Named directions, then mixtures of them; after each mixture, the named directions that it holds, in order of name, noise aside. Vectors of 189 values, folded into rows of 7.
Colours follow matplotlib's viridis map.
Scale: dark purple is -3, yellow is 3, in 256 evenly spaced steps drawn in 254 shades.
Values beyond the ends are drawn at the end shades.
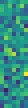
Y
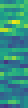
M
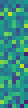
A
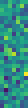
Y.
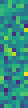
Y.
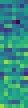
M, Y.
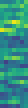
M.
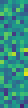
A, Y.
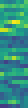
M.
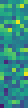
M, Y.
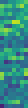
M, Y.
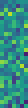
A.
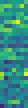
M, Y.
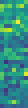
M, Y.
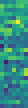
M, Y.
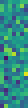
Y.
